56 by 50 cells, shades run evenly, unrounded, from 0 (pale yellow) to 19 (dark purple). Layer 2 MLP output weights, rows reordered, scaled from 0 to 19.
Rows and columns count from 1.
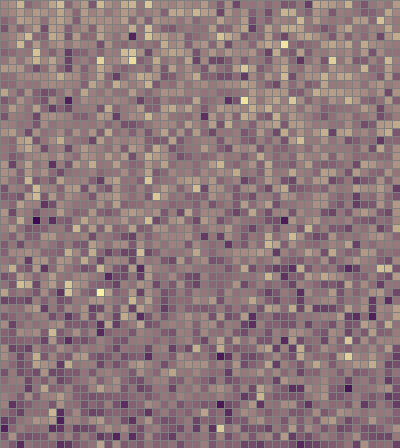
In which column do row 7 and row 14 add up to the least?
5
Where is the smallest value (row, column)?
37, 13
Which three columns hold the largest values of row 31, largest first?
29, 45, 3
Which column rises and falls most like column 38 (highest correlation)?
8
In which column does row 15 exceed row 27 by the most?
26
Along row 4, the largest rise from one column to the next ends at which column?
32
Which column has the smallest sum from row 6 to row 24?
36
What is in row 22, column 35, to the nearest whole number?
10
